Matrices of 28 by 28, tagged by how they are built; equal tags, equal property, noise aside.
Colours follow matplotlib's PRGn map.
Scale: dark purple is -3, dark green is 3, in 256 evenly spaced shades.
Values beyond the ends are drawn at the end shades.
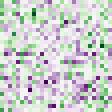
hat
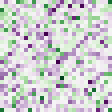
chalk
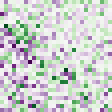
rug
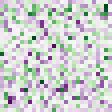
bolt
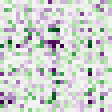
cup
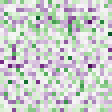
bolt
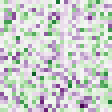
hat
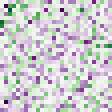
chalk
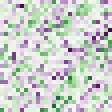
chalk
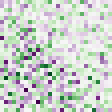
rug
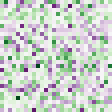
bolt
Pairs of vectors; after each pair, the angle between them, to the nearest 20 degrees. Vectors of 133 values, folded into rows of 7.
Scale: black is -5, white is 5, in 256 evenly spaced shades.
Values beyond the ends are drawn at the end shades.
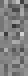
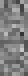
140 degrees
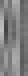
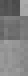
100 degrees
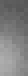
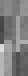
80 degrees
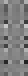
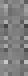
160 degrees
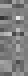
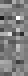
20 degrees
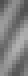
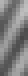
160 degrees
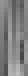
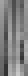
20 degrees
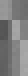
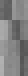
160 degrees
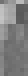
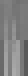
100 degrees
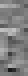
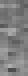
40 degrees
